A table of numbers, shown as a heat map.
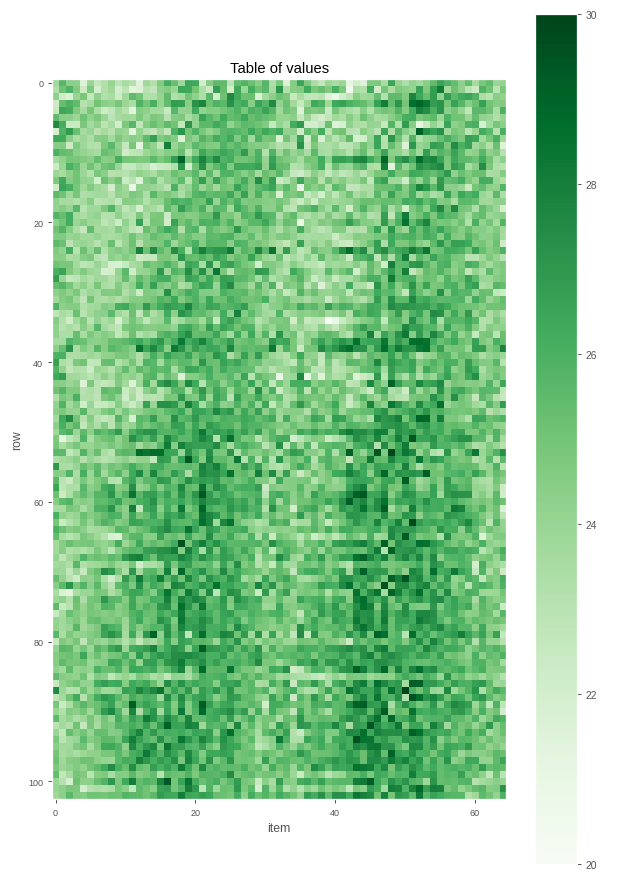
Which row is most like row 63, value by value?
51
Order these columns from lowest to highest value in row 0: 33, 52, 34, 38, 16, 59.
33, 38, 52, 34, 59, 16
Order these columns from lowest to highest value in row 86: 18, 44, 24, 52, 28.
28, 24, 18, 44, 52
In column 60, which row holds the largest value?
53
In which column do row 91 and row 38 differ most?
35
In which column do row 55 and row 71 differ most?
52
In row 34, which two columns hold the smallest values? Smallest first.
39, 40
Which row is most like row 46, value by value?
43
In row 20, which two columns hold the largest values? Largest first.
50, 53
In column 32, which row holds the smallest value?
42
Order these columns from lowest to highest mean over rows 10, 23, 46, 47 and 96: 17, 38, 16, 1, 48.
38, 1, 17, 16, 48
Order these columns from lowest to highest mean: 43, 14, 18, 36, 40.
36, 40, 14, 43, 18
